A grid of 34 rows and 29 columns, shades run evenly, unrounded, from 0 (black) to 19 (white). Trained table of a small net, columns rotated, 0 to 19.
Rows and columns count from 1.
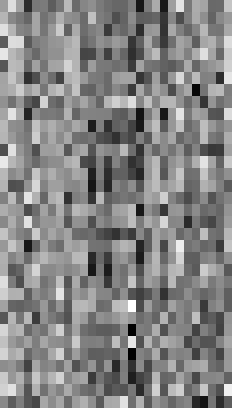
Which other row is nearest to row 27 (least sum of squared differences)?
13
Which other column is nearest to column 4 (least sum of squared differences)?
21
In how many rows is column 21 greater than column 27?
10
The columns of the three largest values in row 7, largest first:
29, 23, 2
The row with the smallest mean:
34
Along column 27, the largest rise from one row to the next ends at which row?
14
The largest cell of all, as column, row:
17, 26
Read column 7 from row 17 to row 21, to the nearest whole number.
13 9 11 12 9
